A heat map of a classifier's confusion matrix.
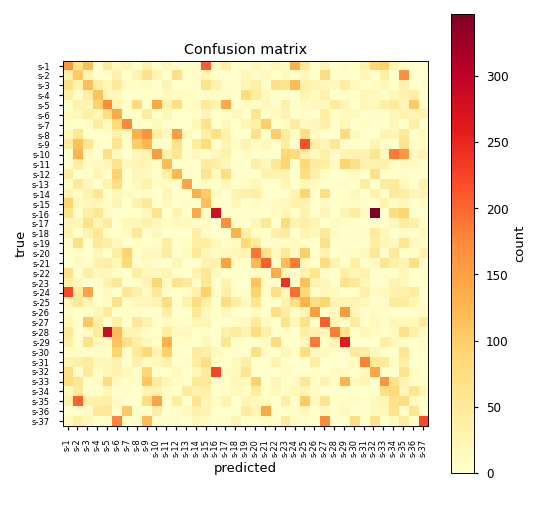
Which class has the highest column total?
s-25
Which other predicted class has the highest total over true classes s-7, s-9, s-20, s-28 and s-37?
s-6
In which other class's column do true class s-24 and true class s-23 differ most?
s-1
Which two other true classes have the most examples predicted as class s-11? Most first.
s-29, s-30
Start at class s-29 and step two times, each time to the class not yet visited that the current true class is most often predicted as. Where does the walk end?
s-22
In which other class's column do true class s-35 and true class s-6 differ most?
s-2
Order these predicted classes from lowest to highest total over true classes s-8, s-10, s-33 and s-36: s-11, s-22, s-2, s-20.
s-11, s-22, s-20, s-2
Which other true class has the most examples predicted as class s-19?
s-4
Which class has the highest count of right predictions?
s-16
